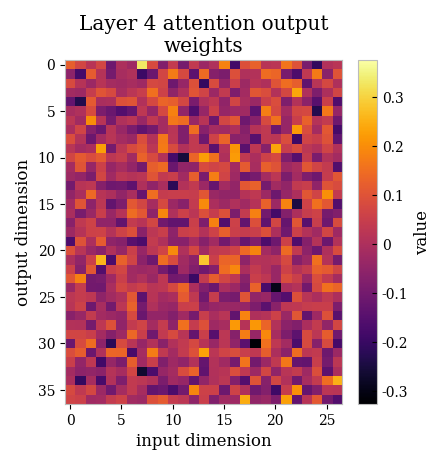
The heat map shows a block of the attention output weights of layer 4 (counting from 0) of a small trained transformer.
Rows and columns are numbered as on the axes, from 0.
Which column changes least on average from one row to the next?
5
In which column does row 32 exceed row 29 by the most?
21
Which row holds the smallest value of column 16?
0
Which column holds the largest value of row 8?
9
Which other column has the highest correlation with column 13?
3
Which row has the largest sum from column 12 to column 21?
10
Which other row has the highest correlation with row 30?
6
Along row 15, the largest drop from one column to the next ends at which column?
22
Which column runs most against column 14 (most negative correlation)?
11
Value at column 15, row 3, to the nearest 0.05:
0.05
